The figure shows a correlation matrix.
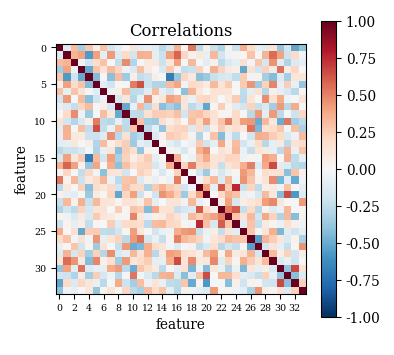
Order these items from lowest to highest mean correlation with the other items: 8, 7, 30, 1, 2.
8, 30, 2, 7, 1
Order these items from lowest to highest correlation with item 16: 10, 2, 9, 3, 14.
14, 3, 10, 9, 2
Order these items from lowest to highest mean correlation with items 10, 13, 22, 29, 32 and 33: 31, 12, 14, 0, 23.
0, 12, 31, 14, 23
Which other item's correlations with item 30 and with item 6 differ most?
32
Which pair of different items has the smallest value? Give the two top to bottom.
4, 15
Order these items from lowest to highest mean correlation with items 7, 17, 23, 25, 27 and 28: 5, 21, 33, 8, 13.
8, 13, 5, 33, 21
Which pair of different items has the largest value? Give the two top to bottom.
19, 24
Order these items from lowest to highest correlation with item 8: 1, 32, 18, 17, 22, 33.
18, 1, 33, 17, 22, 32
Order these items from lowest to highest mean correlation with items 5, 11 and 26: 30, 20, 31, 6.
6, 20, 31, 30
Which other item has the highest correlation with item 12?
7
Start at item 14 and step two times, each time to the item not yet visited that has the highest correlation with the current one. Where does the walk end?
31
